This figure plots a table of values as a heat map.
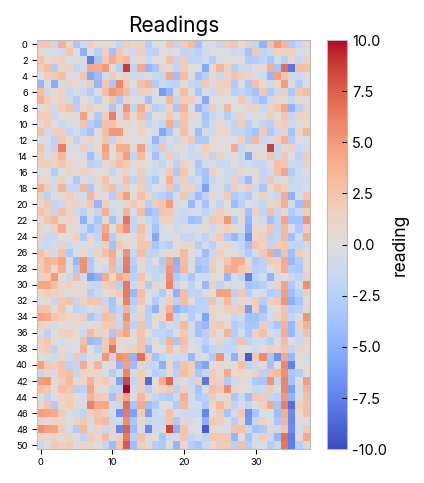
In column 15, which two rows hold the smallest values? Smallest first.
42, 48
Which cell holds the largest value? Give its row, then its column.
43, 12
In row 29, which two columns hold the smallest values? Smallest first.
29, 7
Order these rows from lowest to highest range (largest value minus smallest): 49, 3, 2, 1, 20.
1, 20, 2, 49, 3
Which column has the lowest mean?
35
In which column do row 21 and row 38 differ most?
10
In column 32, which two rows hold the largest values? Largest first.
13, 42
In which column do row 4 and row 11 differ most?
18
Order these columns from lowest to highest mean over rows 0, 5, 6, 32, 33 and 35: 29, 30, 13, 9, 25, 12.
29, 13, 30, 25, 9, 12
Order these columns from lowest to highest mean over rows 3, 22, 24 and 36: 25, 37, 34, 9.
25, 9, 37, 34
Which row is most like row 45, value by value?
3
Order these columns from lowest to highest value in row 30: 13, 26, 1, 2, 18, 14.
13, 26, 14, 2, 1, 18
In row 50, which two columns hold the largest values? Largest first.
12, 34
